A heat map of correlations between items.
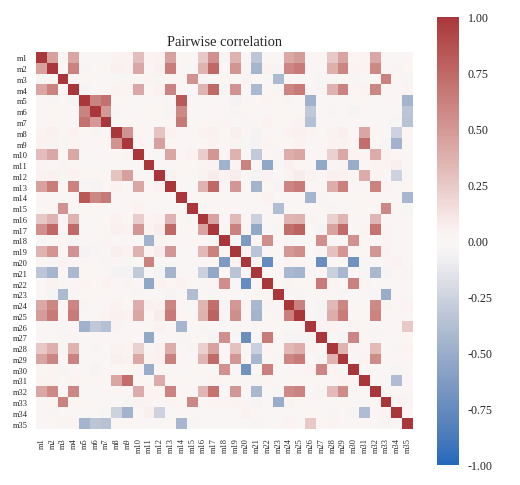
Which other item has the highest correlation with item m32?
m17
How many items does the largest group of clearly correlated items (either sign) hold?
14
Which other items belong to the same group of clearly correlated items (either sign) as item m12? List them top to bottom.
m8, m9, m31, m34
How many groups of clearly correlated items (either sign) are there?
5
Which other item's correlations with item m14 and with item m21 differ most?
m5
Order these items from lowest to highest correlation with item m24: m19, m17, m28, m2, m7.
m7, m28, m19, m2, m17
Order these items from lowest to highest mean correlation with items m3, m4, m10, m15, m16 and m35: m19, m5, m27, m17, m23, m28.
m23, m5, m27, m28, m19, m17
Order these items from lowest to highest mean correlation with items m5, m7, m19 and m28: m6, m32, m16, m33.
m33, m16, m32, m6
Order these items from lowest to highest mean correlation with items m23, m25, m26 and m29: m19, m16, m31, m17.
m31, m16, m19, m17
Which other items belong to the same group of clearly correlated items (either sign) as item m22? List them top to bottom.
m11, m18, m20, m27, m30
